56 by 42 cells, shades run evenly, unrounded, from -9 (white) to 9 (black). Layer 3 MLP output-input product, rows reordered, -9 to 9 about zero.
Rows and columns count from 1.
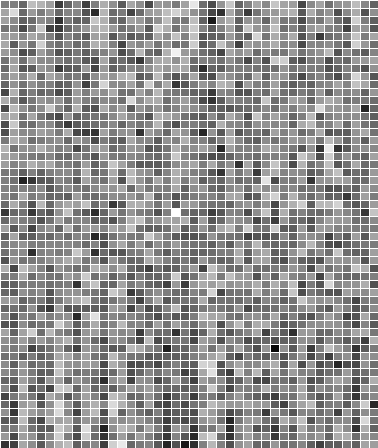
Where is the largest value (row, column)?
44, 31
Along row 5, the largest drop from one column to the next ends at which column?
29
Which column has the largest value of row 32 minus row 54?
14
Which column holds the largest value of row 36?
9
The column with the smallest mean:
13
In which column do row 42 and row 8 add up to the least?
4
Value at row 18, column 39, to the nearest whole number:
2
